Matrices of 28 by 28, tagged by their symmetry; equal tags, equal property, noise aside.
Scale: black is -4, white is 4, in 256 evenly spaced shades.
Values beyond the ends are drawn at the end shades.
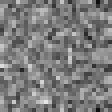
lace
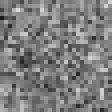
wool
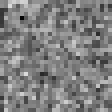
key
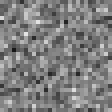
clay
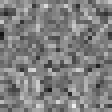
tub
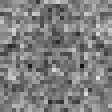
tub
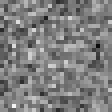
lace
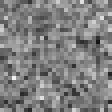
key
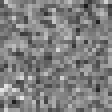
key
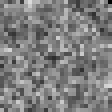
wool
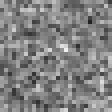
wool
